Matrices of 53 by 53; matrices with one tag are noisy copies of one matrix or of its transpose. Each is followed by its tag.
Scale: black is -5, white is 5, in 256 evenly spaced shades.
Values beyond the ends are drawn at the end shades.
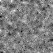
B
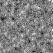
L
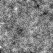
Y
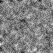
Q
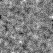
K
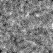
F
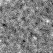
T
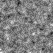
L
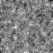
F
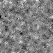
K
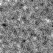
T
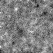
Y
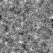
K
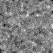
F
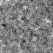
T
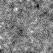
Y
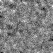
B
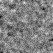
B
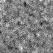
T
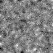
Q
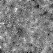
Y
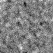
T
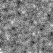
L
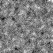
L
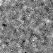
T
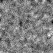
Q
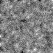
Q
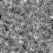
K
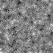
L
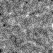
F
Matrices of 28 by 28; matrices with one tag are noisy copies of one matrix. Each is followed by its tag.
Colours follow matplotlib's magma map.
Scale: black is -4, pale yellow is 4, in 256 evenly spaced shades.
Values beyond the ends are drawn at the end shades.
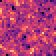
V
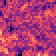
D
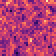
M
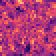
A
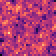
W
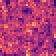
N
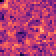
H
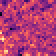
D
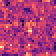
N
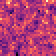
M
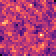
W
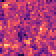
H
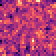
A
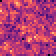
V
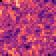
V
